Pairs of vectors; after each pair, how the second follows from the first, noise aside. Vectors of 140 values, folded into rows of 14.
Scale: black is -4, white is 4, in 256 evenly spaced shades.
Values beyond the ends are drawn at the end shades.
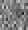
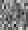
copied.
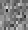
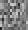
wrapped around.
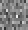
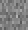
shrunk.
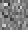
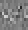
negated, partly zeroed.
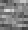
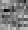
negated.
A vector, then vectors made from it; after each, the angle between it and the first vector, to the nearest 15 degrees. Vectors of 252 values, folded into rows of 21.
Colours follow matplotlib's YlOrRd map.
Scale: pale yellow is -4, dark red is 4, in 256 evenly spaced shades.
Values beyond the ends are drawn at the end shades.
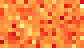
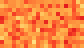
60 degrees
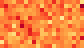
165 degrees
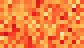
75 degrees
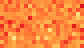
120 degrees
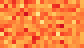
90 degrees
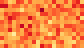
135 degrees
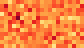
120 degrees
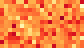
15 degrees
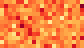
165 degrees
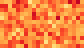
105 degrees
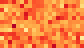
60 degrees
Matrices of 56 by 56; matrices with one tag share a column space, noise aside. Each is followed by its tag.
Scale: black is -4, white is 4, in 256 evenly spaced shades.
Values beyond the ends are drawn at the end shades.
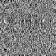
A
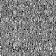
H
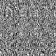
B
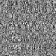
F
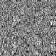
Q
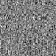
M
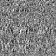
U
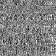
M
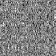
F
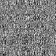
M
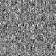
F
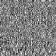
Q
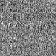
F
